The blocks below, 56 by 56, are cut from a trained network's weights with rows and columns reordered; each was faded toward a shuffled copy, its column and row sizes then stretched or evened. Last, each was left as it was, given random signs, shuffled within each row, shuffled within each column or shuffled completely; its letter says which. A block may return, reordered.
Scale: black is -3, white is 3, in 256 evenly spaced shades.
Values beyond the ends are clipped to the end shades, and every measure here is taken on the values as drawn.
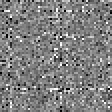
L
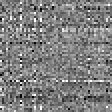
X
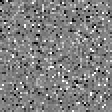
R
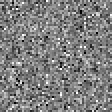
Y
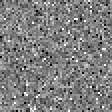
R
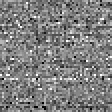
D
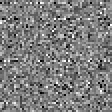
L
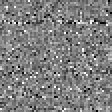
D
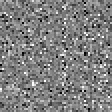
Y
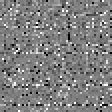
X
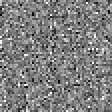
Y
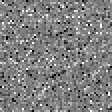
R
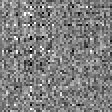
X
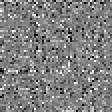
X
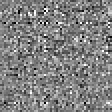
L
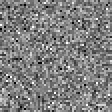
R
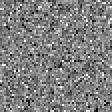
R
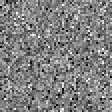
Y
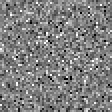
R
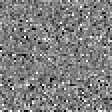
D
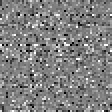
L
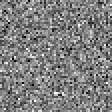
R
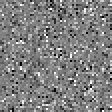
Y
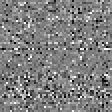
L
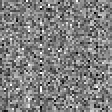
Y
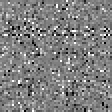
X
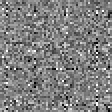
L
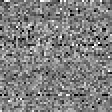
D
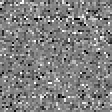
D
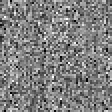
Y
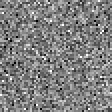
R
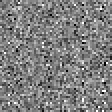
Y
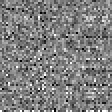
X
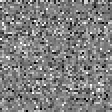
D
